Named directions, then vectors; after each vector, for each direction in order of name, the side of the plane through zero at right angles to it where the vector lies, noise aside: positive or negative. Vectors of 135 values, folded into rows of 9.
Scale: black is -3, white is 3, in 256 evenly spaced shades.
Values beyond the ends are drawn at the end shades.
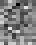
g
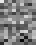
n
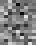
positive, positive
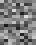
positive, positive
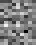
negative, negative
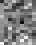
positive, negative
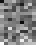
positive, negative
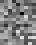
positive, positive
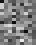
negative, negative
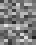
negative, negative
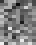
positive, negative
